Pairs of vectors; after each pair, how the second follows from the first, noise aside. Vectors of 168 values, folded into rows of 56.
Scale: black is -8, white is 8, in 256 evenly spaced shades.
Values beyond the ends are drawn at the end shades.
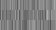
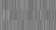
reversed, shrunk.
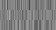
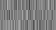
sign-scrambled.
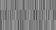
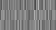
sign-scrambled.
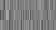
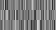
wrapped around, scaled up.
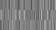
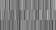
sign-scrambled.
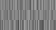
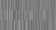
wrapped around, negated, shrunk.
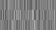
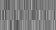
sign-scrambled.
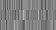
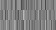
sign-scrambled.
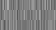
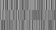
sign-scrambled.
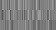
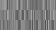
reversed, negated.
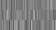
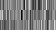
reversed, negated, scaled up.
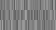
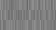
reversed, shrunk.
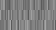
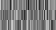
reversed, negated, scaled up.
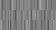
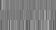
negated, partly zeroed.
